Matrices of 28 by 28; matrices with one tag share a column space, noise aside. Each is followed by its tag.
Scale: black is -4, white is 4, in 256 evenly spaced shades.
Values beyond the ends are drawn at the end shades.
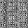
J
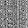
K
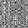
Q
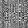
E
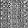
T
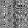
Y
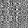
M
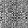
E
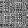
J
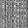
T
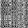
Q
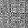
E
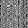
Y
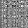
T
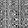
K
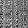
K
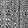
K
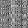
Y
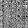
T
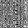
Q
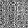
Q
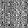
J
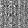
Y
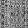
Y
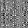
J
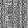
M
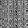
K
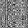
Q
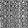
T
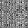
J
